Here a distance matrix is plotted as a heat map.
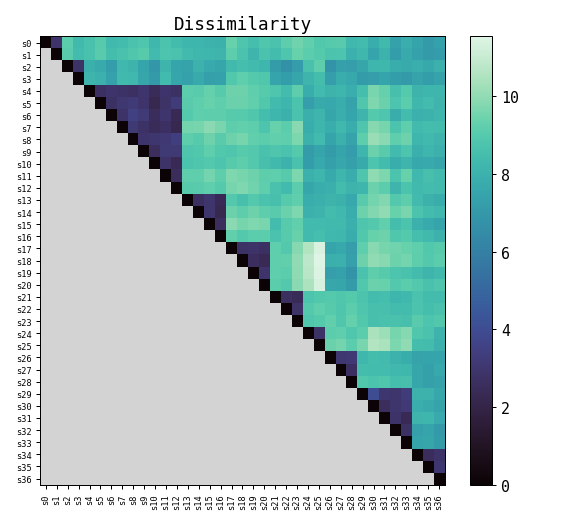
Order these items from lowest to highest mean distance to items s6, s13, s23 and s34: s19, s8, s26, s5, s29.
s5, s8, s26, s29, s19
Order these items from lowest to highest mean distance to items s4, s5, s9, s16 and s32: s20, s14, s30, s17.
s14, s30, s20, s17
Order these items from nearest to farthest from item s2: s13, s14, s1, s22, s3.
s3, s22, s13, s14, s1
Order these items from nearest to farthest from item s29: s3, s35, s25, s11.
s3, s35, s11, s25
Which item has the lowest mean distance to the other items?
s10
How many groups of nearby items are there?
10
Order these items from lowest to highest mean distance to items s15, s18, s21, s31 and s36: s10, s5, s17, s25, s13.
s13, s17, s10, s5, s25
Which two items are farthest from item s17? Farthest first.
s25, s24
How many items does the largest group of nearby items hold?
9
